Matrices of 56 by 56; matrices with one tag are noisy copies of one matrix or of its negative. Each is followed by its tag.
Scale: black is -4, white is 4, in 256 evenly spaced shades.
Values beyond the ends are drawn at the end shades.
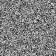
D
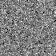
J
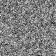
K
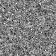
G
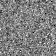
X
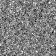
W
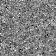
K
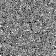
D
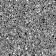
G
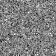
G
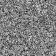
G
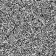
D
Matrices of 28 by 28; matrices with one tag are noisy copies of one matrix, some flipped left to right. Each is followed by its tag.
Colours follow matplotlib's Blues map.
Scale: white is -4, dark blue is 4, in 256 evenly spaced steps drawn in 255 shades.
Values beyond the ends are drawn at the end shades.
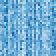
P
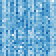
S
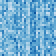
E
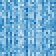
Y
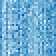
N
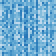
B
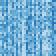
P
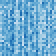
B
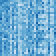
N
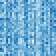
Y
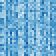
Y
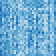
N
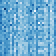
N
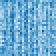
B
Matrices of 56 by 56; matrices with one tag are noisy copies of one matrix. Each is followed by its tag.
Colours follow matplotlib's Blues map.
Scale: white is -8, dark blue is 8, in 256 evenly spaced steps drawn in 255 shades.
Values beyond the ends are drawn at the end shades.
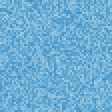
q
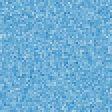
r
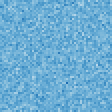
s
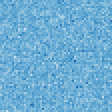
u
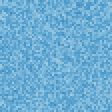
q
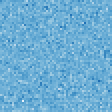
u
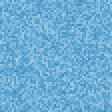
q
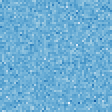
s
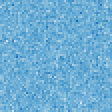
u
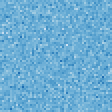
u
